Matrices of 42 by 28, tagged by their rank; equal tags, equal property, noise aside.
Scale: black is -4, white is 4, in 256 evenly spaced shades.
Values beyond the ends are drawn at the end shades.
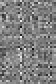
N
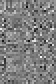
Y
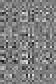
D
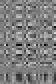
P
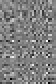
N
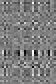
P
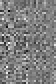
N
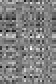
D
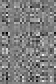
D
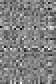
N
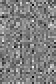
Y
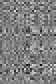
D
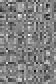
N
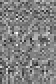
Y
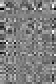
D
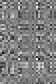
D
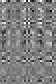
P
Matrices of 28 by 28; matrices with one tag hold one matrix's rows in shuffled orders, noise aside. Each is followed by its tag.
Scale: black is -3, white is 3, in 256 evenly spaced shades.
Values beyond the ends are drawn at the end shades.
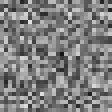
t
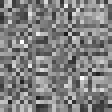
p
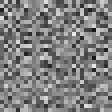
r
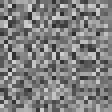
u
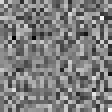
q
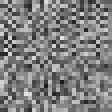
u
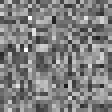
p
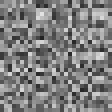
p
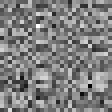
p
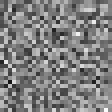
u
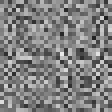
q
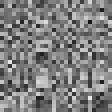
p
